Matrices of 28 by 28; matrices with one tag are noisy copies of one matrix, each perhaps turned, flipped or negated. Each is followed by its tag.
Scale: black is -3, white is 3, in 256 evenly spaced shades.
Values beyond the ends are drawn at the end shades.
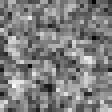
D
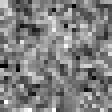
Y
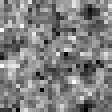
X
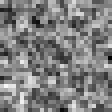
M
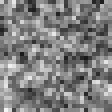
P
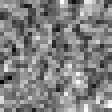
P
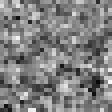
D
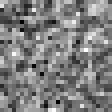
M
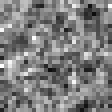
X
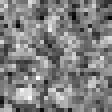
D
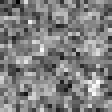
D
